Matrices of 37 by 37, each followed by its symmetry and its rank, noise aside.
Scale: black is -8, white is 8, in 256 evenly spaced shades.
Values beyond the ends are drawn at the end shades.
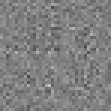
no symmetry, rank seven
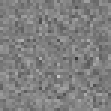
antisymmetric, rank eight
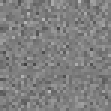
antisymmetric, rank eight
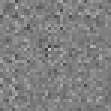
symmetric, rank seven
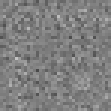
symmetric, rank eight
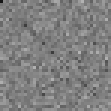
symmetric, rank eight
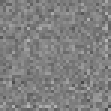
symmetric, rank seven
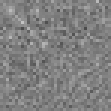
symmetric, rank seven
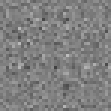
antisymmetric, rank six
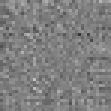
antisymmetric, rank eight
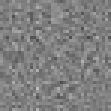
antisymmetric, rank six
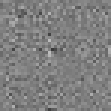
antisymmetric, rank eight
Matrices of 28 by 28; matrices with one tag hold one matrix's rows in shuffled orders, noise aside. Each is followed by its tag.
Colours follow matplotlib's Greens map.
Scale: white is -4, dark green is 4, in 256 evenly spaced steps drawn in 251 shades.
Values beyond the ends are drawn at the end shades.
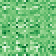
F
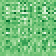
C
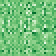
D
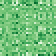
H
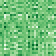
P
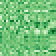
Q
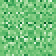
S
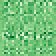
S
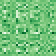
F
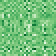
D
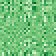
D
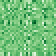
D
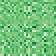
D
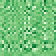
D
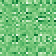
H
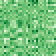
P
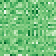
P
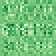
S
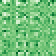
F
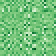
D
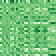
Q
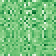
D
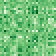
P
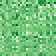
H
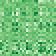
H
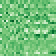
Q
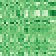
Q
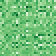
H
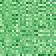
H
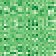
P
